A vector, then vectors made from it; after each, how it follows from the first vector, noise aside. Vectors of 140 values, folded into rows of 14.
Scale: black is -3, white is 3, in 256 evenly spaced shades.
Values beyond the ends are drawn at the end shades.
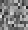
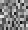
sign-scrambled.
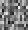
negated.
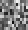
sign-scrambled.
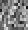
copied.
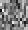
sign-scrambled.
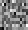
wrapped around.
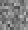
reversed, negated, shrunk.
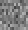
reversed, negated, shrunk.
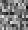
sign-scrambled.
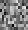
copied.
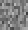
reversed, negated, shrunk.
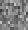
reversed, negated, shrunk.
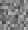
reversed, negated, shrunk.
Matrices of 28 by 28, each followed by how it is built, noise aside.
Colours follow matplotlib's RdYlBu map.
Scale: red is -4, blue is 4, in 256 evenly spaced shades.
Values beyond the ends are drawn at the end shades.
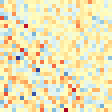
lower triangular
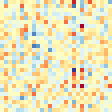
uneven columns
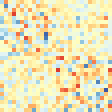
block diagonal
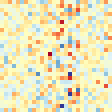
uneven columns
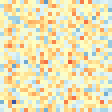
repeating rows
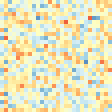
repeating rows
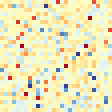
sparse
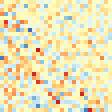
lower triangular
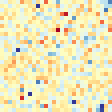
sparse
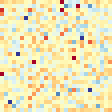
sparse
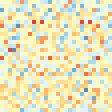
repeating columns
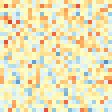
repeating columns
